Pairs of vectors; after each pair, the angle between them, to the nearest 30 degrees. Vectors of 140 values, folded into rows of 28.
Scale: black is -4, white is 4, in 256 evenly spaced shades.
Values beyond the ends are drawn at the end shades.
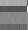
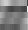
30 degrees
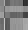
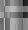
30 degrees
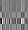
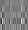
30 degrees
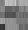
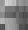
30 degrees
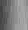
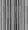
90 degrees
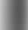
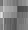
60 degrees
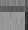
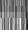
60 degrees
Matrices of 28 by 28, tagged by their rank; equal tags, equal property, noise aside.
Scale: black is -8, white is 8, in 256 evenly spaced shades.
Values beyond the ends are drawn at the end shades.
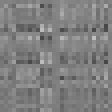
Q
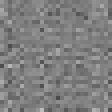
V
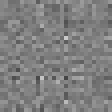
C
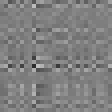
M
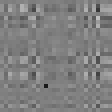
M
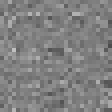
C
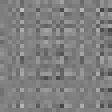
Q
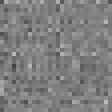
C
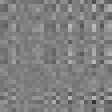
M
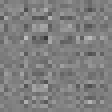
Q
